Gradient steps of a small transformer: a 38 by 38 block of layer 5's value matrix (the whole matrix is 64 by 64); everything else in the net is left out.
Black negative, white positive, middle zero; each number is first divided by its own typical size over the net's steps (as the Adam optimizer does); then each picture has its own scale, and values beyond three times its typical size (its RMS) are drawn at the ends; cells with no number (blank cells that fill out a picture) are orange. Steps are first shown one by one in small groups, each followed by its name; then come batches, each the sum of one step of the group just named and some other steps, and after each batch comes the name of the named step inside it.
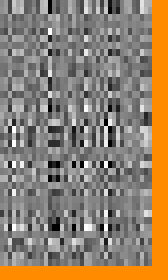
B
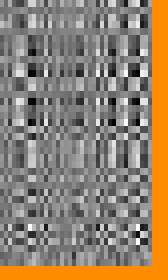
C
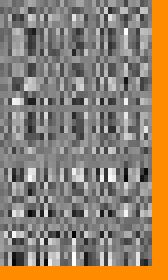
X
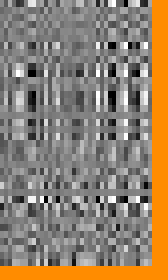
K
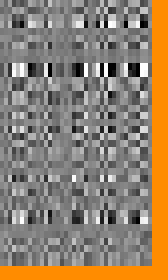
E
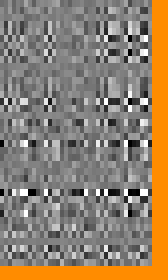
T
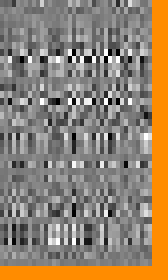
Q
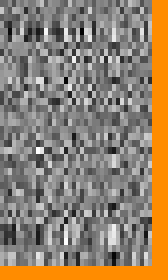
Q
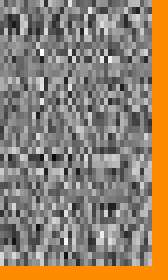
Q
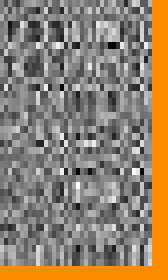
K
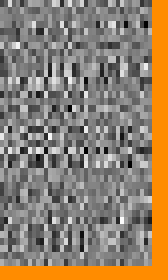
E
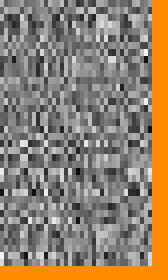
T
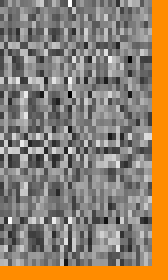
Q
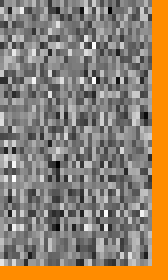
B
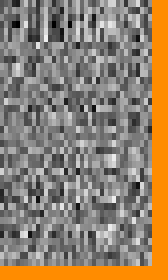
C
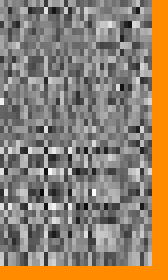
E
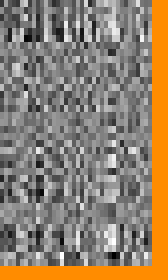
C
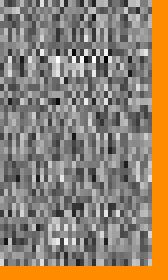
Q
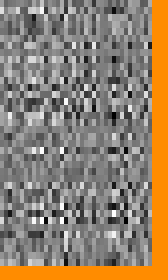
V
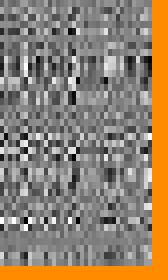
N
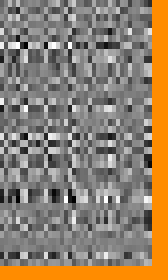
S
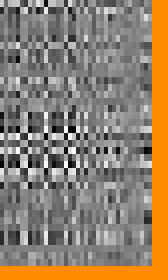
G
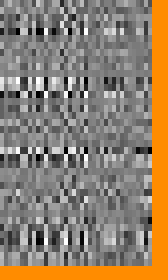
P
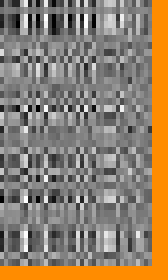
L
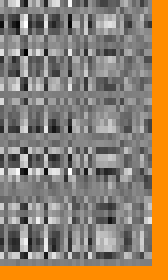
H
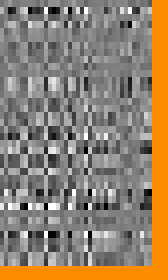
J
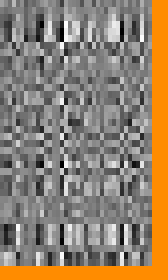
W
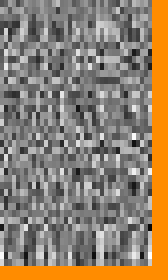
N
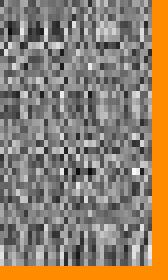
P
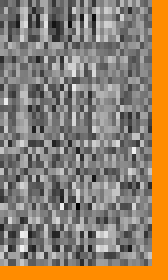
L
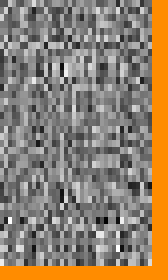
S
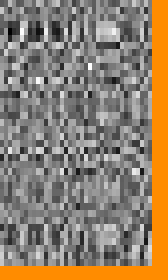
P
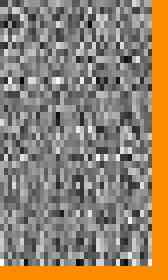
N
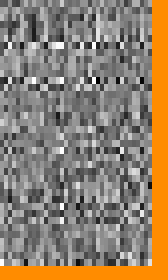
V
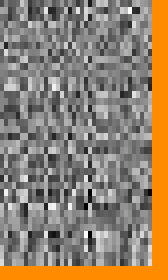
J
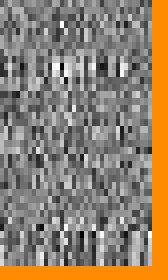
P
